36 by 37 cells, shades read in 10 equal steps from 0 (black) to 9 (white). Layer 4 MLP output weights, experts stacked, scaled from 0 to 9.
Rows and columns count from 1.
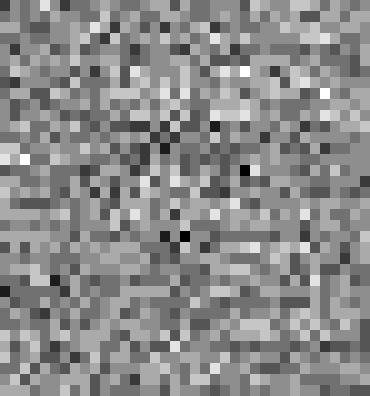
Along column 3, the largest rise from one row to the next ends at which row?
15
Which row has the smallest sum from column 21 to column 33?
32
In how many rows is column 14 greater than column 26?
11
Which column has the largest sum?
26
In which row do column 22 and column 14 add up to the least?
12
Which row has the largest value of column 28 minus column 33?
14
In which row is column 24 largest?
19
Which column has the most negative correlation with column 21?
25
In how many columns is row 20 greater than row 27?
21
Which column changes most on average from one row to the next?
31
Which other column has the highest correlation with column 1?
7
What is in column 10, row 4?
4
